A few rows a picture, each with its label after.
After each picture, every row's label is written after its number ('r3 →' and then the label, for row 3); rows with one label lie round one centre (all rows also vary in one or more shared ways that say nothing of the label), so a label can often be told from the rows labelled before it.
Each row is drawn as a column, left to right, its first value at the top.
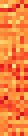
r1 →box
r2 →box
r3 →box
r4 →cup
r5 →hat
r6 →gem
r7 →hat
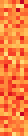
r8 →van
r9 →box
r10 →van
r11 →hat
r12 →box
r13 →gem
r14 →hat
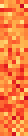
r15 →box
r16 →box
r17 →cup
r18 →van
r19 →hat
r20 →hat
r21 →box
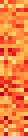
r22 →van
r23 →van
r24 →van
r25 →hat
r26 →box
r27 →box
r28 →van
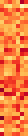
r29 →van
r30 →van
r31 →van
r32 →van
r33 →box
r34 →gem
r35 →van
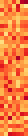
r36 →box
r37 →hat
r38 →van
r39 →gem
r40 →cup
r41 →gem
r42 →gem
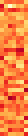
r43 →cup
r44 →van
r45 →box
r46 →box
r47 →cup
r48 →cup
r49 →van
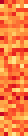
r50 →gem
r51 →gem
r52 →hat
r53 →hat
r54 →box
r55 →cup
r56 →box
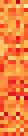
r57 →box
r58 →gem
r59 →van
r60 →van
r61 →gem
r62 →van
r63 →box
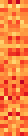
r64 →box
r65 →van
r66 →gem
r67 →hat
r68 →gem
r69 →van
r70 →van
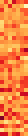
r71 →van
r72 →gem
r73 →hat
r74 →gem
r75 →gem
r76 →van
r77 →van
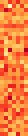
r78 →cup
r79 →box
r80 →box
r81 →hat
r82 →gem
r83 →hat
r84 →cup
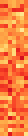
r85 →hat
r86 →hat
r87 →van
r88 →box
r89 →cup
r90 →cup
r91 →hat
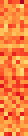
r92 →hat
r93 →van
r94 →gem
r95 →hat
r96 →van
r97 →gem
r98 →hat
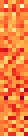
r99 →cup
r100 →box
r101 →van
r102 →cup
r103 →hat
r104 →box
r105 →van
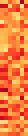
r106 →hat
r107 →hat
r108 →van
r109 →cup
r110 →cup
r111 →gem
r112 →hat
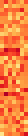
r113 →hat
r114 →van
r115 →cup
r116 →van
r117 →cup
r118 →box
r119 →gem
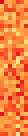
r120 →gem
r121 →cup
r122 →box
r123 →cup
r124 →hat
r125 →van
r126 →box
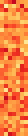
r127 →cup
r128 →box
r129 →gem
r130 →gem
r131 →cup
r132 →hat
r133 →box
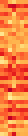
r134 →hat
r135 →hat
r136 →hat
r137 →cup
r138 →hat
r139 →hat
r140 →hat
